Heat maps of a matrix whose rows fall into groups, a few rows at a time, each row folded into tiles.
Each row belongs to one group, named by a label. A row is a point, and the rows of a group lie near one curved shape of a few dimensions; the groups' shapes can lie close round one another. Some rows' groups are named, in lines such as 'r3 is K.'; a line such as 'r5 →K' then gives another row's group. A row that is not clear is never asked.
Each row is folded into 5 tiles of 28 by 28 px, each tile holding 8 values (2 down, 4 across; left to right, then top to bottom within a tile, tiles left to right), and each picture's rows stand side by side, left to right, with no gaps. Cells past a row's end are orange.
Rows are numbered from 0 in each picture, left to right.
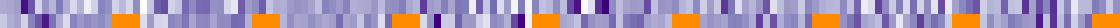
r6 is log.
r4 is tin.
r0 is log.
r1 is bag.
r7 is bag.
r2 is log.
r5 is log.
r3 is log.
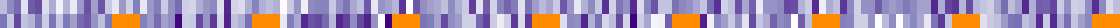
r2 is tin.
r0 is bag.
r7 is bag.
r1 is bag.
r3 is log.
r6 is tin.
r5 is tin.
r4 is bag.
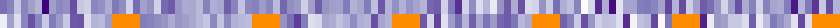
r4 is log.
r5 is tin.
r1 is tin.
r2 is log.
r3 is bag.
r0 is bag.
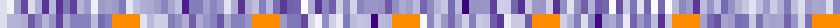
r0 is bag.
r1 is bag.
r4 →log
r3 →bag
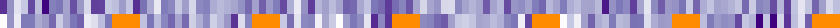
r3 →log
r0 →bag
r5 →bag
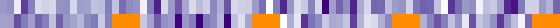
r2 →bag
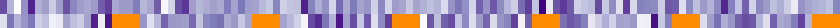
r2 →log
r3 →tin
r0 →tin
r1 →tin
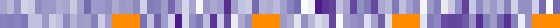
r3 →tin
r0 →log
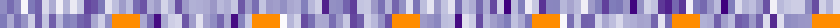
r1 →log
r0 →bag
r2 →bag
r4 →tin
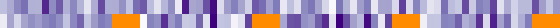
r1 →bag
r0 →bag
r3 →bag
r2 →tin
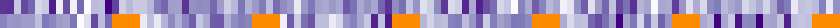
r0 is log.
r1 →bag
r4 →bag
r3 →bag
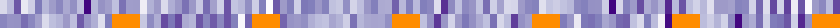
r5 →log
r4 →log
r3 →log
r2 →tin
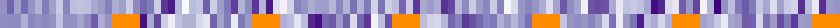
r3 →log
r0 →log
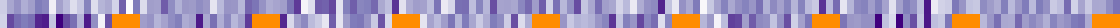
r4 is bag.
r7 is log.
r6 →bag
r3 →tin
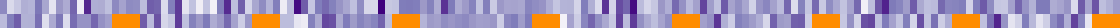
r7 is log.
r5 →log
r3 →log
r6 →tin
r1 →bag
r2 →bag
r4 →bag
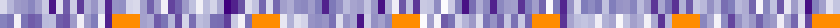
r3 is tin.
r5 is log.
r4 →tin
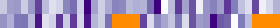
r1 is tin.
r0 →bag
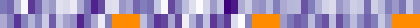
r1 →bag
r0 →bag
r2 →tin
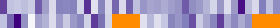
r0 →log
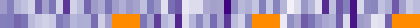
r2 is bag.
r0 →log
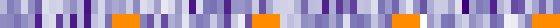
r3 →bag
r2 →bag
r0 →bag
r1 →log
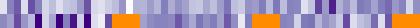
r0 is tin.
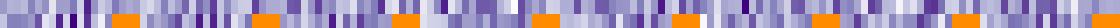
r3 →bag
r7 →bag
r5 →bag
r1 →bag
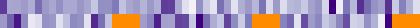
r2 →log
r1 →tin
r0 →log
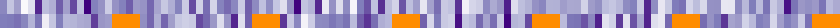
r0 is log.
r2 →bag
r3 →bag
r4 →bag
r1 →log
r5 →log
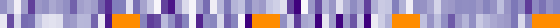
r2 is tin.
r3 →tin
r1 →tin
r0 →tin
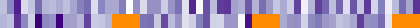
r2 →log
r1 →log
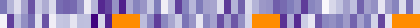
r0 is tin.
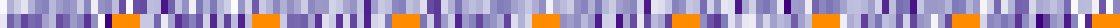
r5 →log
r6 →bag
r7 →tin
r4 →bag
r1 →log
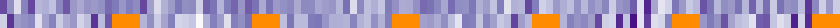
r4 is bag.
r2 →log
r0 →tin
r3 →log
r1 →tin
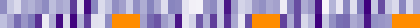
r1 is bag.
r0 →bag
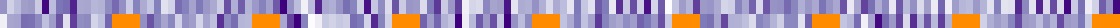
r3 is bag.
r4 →log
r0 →bag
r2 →log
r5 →log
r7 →log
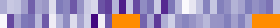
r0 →tin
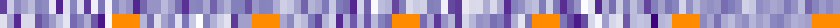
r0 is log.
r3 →bag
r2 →bag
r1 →tin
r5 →tin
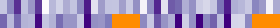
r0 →bag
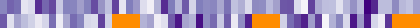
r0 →tin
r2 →bag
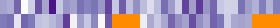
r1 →bag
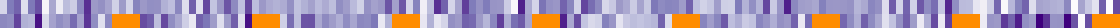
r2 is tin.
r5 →log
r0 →bag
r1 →log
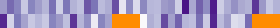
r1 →bag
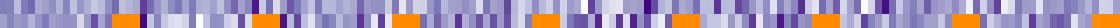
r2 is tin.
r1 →tin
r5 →bag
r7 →tin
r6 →tin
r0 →log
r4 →bag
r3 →tin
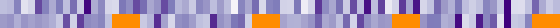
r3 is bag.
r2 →log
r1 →log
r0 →log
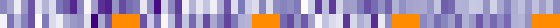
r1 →bag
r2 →log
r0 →tin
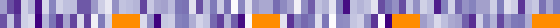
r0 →tin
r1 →log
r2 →tin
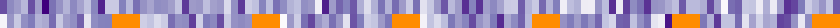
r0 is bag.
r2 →bag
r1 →bag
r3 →bag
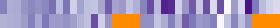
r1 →log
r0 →log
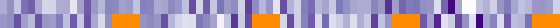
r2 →tin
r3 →tin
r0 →tin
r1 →log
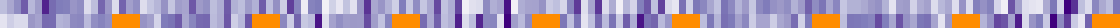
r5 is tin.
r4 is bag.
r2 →bag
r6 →tin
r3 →bag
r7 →bag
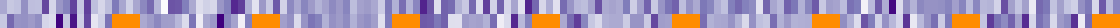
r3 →log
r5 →tin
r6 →log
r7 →tin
